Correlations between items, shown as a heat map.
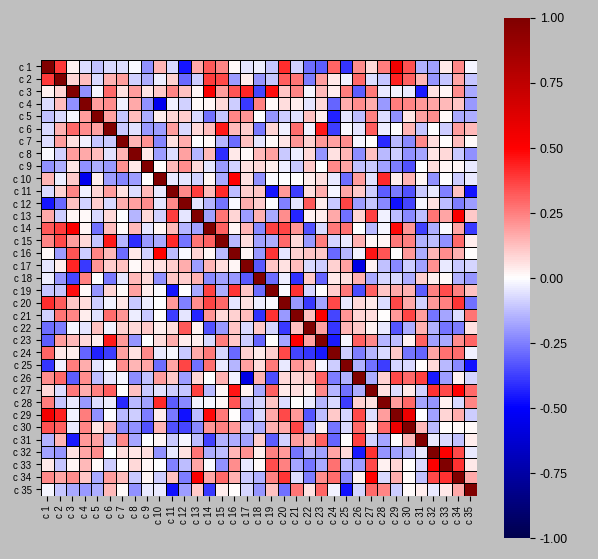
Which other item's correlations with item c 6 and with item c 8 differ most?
c 15
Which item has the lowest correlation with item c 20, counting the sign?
c 22
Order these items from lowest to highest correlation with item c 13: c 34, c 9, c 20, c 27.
c 9, c 20, c 27, c 34
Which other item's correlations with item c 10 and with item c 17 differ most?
c 26
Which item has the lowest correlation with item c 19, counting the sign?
c 11
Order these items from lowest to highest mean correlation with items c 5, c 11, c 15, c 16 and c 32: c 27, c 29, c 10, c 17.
c 29, c 10, c 17, c 27
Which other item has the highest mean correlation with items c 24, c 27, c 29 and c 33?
c 34
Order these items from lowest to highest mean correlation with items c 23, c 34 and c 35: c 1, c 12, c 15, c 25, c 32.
c 25, c 12, c 1, c 32, c 15
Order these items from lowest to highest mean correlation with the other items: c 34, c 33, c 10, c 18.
c 18, c 10, c 33, c 34
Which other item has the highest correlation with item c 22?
c 12
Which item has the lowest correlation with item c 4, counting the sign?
c 10
